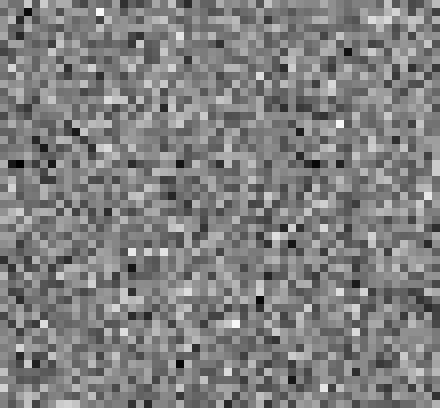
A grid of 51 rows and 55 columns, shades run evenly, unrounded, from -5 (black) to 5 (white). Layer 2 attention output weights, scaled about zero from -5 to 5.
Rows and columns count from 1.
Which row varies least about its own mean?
22
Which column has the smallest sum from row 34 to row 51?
31
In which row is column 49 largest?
3
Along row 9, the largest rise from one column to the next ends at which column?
37
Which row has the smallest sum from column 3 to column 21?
21
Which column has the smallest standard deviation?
32
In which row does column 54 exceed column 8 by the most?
25
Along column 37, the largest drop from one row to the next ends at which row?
46
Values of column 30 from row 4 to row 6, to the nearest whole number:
2 -1 1
